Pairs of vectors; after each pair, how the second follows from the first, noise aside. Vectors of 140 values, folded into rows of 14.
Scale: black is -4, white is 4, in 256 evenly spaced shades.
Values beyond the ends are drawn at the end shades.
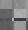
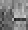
copied.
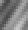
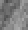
shrunk.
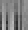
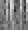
reversed, negated.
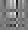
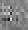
wrapped around, negated, partly zeroed.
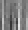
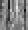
reversed, negated.
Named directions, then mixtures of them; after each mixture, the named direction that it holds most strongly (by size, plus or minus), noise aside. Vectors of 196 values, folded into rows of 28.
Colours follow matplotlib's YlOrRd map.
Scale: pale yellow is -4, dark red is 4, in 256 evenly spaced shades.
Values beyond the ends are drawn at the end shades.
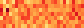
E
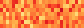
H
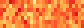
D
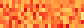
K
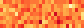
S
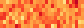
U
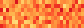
H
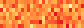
S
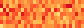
H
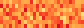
K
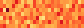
H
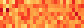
E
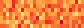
H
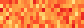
K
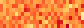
S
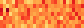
E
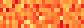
H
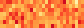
U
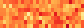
S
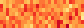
K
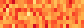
D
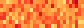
U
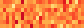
H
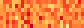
H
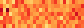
E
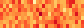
D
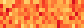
E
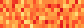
H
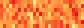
D
